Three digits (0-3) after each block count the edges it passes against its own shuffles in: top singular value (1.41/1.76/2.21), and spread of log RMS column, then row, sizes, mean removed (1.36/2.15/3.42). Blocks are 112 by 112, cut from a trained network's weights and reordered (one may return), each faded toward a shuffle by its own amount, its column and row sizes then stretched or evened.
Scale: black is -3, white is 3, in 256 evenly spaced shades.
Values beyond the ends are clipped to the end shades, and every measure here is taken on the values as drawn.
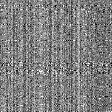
3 0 2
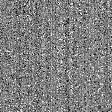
1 1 0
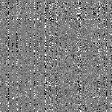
1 3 2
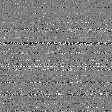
1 0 3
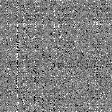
1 2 0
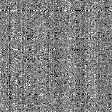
2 1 2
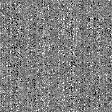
1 2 1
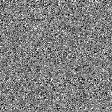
1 0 2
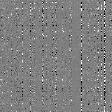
2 3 1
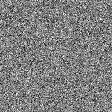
0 0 0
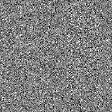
1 2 1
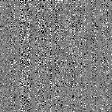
0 3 2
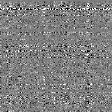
2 2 3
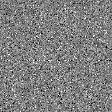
0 1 1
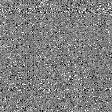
0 0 2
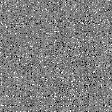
0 1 2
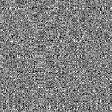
2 1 2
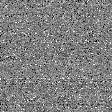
0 0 1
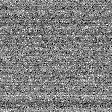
2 0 0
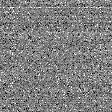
1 1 0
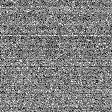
2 0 0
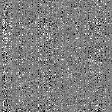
0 3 2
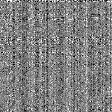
3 1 2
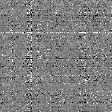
2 2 2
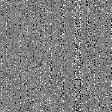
0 3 0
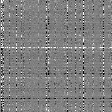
3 3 1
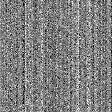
3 2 0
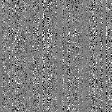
0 3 1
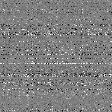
1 1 3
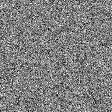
0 0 0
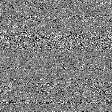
0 0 3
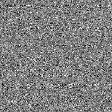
1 0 2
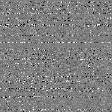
0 1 3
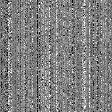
3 3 0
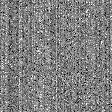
2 1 0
